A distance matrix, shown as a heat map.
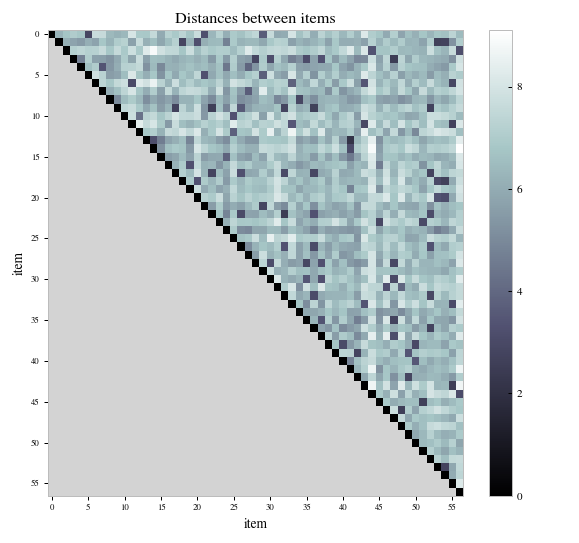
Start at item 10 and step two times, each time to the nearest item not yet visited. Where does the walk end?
12
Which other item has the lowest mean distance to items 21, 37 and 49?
42
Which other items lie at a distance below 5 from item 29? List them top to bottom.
0, 5, 21
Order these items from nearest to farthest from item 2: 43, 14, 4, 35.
35, 4, 43, 14
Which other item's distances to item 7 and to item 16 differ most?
19
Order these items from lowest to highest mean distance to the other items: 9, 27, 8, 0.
8, 9, 27, 0
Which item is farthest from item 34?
56
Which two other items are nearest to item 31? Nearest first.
46, 48
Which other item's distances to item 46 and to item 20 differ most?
48
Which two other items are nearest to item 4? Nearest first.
7, 27
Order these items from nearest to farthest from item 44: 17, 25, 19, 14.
25, 17, 19, 14
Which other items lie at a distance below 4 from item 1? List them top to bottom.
18, 20, 53, 54
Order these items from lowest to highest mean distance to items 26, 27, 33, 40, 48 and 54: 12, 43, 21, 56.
21, 43, 12, 56
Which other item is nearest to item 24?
15
